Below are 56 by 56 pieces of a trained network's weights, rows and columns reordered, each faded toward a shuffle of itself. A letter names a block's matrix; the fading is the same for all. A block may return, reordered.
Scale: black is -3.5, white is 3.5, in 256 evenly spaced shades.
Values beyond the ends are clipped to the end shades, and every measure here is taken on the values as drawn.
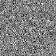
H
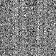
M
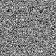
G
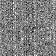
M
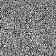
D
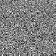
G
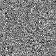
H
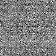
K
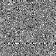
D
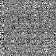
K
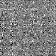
K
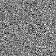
H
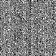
M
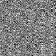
G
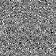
H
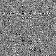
D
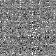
K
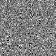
D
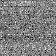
K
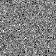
H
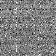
K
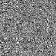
H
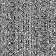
M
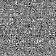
K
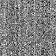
M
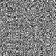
G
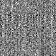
M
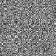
G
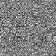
G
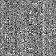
M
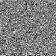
H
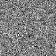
H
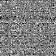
K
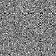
D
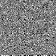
D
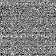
K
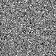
H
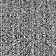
M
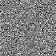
D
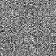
G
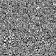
H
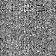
M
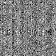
M
